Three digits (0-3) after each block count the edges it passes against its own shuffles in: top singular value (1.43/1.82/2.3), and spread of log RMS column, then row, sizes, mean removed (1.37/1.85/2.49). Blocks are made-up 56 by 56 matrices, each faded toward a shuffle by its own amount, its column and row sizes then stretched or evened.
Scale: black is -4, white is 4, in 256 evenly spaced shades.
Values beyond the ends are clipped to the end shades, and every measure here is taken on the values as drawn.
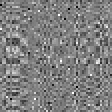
3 2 0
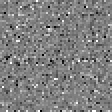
0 0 2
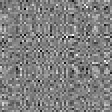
3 2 2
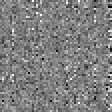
1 2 0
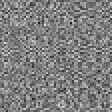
3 1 1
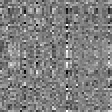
3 3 1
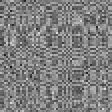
3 0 1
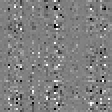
1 3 2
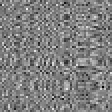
3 0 2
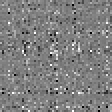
0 3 2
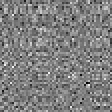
3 1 0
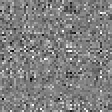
2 1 2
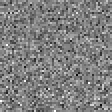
0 0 0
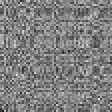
3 2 0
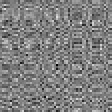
3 1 2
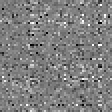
2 1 2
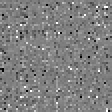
0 2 1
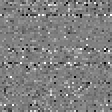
1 1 3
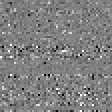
0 1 3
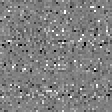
0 0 2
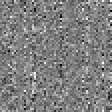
0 3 0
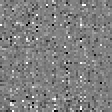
0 2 1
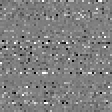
0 0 3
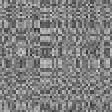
3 1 2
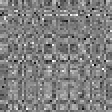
3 0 2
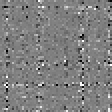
1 3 2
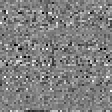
0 1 3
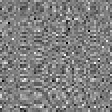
3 2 1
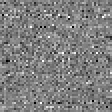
0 0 3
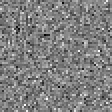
0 0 0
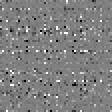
0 2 3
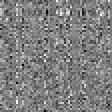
2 3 1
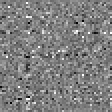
1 1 2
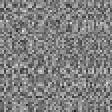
3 0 2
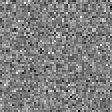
2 0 1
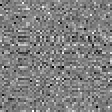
3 0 2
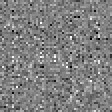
1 2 1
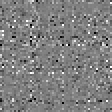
0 2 2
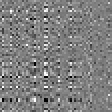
3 3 2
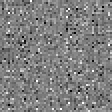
1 2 0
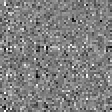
1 1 1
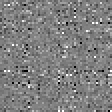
1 2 2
